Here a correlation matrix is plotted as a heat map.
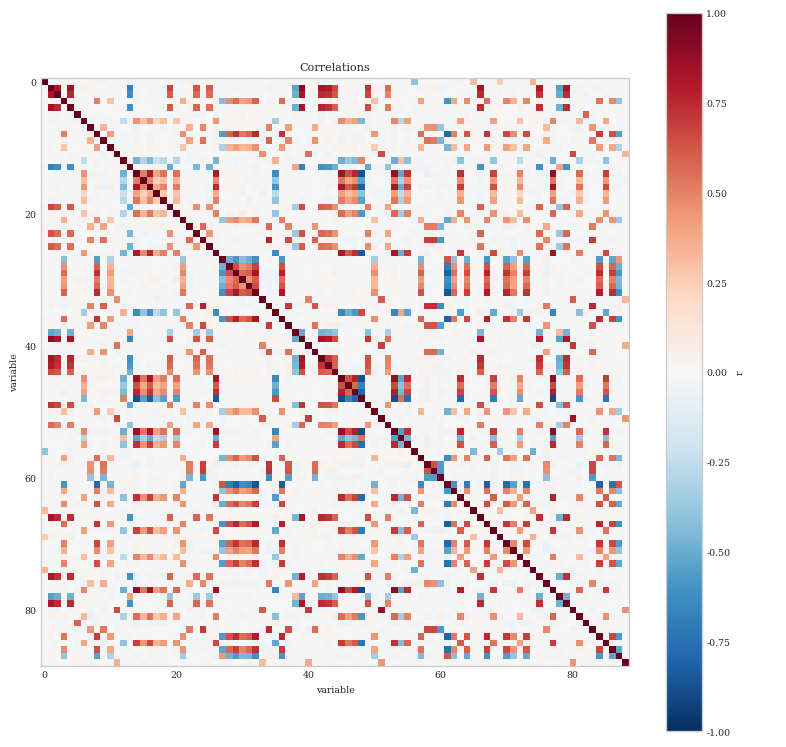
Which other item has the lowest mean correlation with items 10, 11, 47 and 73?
61
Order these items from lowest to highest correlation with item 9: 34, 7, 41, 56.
56, 7, 41, 34
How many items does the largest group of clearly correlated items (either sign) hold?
23
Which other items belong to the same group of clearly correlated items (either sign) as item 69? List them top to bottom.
0, 56, 65, 74
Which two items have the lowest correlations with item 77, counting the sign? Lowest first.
48, 35
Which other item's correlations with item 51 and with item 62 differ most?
80
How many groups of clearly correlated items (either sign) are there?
7
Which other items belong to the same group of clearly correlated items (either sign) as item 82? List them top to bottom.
5
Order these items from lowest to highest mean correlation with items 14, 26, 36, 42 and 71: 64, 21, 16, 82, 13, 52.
13, 82, 52, 21, 64, 16
